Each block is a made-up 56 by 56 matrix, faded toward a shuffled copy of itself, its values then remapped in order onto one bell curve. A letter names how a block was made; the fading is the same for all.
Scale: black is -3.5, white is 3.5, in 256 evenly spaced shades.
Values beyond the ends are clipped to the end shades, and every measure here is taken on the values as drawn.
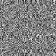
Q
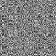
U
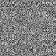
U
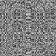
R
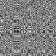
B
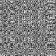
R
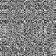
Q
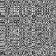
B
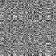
R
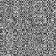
Q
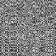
R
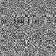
Q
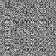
R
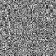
U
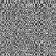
B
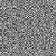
B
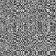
B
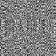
R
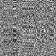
R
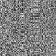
U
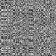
B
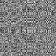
B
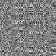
Q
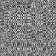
B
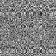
R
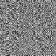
U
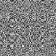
U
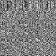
Q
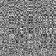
R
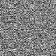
U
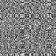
B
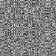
Q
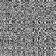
Q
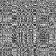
B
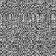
Q
